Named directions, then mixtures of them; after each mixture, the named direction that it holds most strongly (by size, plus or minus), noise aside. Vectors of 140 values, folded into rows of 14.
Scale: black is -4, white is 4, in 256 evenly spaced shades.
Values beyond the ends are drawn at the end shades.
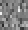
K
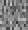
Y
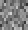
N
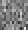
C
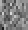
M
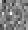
M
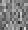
C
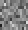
N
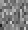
C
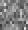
C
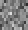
N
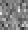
K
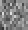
M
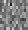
Y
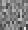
C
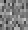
Y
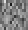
M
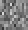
M
